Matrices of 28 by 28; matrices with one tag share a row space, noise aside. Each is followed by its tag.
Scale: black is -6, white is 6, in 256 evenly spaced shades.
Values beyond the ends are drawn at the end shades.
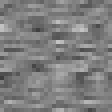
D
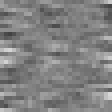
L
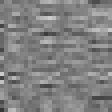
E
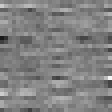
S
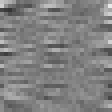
L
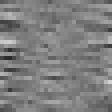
L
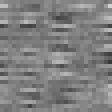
S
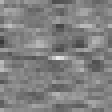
D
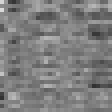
E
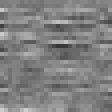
S
